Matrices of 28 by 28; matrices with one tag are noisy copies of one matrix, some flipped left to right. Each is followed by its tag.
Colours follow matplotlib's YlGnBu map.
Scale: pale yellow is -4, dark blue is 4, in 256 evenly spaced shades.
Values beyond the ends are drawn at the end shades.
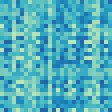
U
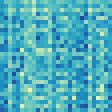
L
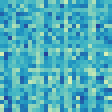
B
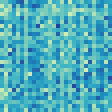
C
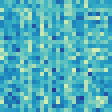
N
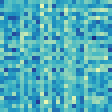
N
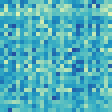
C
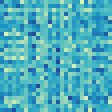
N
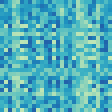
U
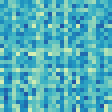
B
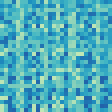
B
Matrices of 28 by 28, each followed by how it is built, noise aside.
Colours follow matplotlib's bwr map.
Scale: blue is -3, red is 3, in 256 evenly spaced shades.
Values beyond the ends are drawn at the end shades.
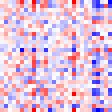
low rank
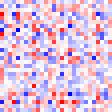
low rank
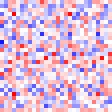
repeating columns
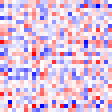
low rank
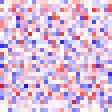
repeating columns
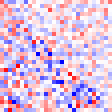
lower triangular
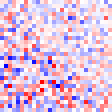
lower triangular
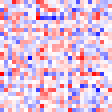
low rank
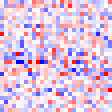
uneven rows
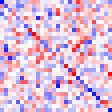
diagonal
